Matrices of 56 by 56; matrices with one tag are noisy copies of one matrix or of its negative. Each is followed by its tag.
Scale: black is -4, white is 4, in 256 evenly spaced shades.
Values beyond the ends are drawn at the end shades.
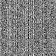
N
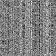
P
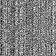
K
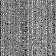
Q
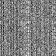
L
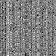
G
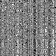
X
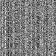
G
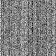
Q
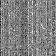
Q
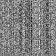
P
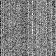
Q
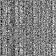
K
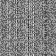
N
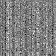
G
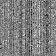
P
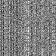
L
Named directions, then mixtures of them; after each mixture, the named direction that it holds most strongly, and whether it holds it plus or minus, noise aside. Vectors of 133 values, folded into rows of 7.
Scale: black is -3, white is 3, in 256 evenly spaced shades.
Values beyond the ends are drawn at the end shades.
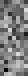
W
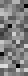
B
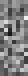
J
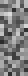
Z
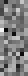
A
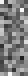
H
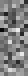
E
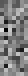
J, minus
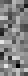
B, plus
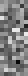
E, plus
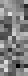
W, minus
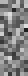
Z, plus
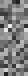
B, minus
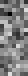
Z, minus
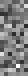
B, minus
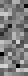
B, plus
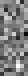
A, minus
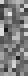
Z, plus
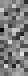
E, plus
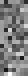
W, plus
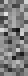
E, minus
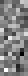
A, plus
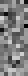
E, plus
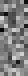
E, plus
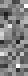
B, minus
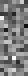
E, plus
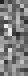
H, minus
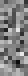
E, plus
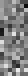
B, plus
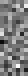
Z, plus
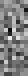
W, minus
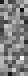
H, minus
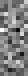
E, minus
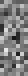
A, minus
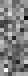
J, minus
